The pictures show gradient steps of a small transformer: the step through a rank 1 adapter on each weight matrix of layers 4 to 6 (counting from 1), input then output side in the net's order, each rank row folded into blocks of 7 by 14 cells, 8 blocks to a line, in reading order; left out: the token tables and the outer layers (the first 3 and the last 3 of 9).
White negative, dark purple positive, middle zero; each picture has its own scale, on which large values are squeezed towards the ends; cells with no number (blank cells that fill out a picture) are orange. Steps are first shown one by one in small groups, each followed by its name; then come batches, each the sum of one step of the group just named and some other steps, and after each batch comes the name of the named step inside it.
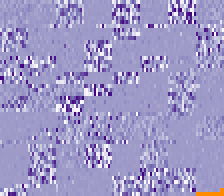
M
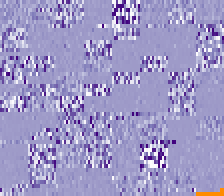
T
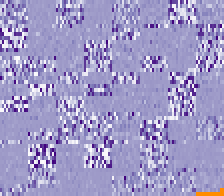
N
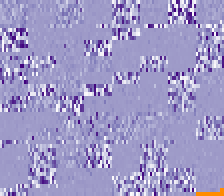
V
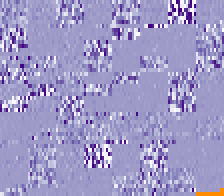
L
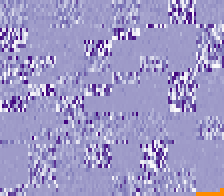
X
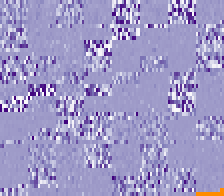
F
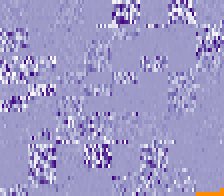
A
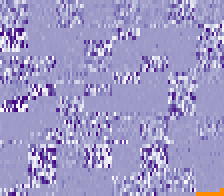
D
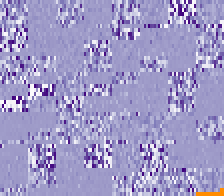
L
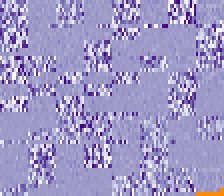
L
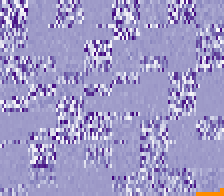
F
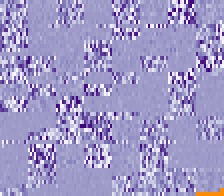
L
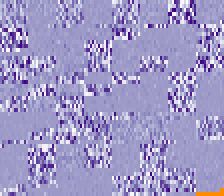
V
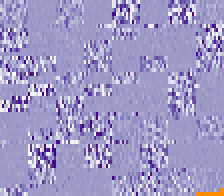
A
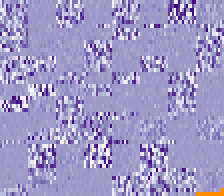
A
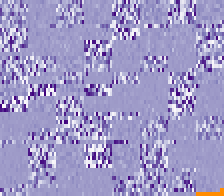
F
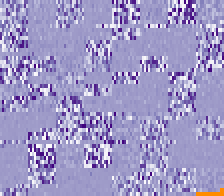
V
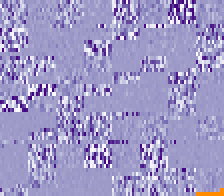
T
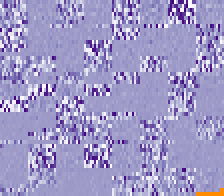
N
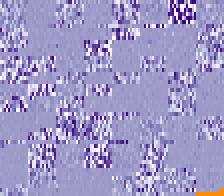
X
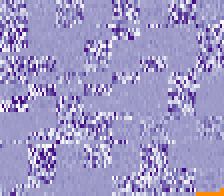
D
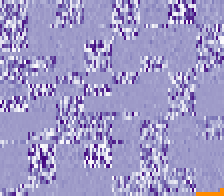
D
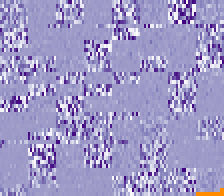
X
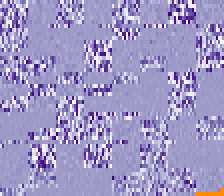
F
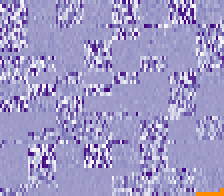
X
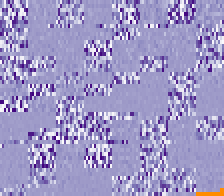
D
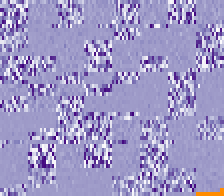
M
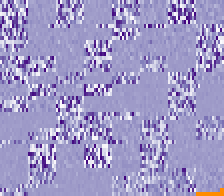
L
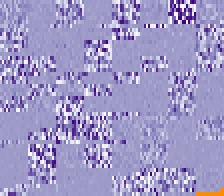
M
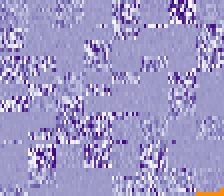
T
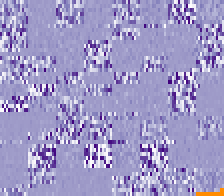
D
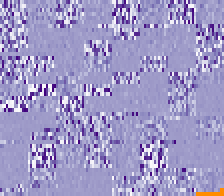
T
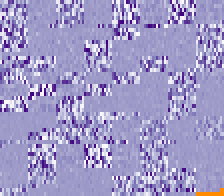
L
